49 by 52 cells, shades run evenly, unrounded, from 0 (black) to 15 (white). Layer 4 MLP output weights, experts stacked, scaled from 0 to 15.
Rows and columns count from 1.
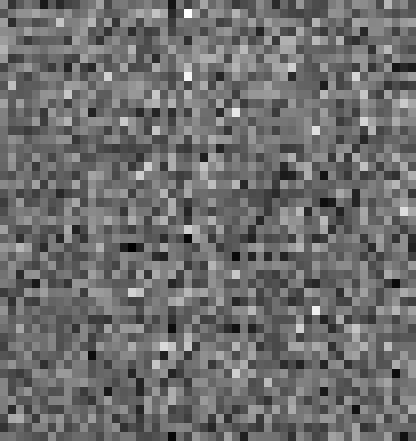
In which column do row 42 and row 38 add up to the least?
50
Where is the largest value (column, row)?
24, 2
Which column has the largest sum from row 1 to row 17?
25
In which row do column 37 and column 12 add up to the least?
40
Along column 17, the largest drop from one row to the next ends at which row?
34
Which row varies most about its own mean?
8
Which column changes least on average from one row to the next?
39
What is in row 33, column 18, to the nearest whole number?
11
